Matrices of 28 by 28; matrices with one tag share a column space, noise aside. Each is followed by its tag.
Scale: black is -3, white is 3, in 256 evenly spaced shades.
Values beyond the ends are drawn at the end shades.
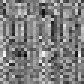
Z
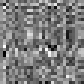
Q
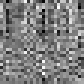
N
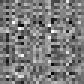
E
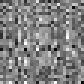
Q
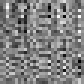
N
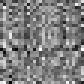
Q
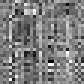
Z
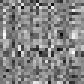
Q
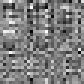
N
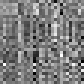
Z
